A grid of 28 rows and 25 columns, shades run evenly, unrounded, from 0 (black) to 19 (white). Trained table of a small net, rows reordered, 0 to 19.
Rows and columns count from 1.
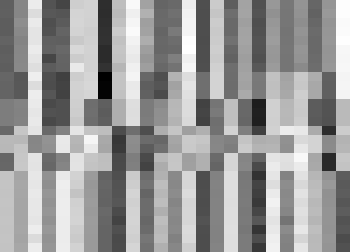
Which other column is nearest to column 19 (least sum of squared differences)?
15
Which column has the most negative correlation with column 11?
22
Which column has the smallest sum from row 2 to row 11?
8
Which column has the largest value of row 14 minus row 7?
17
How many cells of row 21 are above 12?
12
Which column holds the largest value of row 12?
3
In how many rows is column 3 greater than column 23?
26
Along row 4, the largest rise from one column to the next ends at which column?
9
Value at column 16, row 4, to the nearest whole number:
15
